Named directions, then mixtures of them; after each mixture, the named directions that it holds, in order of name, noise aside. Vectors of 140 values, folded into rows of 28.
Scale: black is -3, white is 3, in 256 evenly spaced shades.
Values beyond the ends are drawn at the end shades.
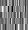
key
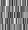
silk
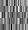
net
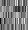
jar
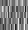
jar, key, net.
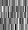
jar, key, net.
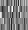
key, net.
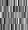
jar, net, silk.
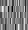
key.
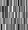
key, silk.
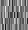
key, net, silk.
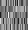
jar, net, silk.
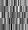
net.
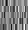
key, net, silk.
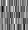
key, silk.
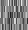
net, silk.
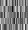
jar, key, net.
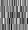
net, silk.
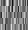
key, net, silk.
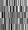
net.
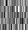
jar, key, net.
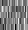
jar, key, net.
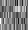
jar.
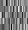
net.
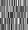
jar, net, silk.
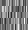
jar, key, silk.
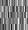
jar, key, net.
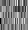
jar.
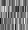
jar, key, silk.
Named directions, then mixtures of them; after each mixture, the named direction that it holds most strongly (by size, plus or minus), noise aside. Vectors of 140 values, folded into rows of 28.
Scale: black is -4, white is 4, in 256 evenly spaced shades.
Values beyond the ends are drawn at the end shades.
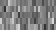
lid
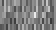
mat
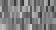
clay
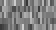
clay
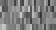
clay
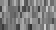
clay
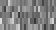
lid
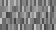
mat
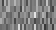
mat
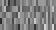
lid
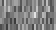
mat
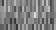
mat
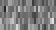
lid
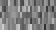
clay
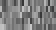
clay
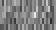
mat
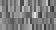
clay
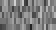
clay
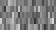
lid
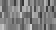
clay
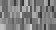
clay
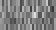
mat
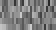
clay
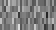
lid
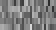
clay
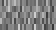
mat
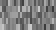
clay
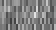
mat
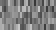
clay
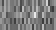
mat
